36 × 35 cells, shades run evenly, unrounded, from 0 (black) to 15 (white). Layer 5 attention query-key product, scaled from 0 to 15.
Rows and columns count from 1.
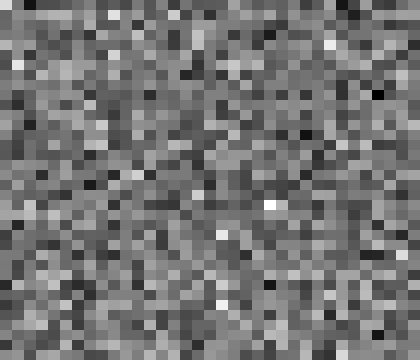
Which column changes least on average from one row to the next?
11
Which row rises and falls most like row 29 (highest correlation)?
24
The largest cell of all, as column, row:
23, 21
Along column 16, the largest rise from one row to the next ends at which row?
9
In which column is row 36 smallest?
28
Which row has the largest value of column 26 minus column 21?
36
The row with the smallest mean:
1
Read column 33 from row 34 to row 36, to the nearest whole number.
6 9 5
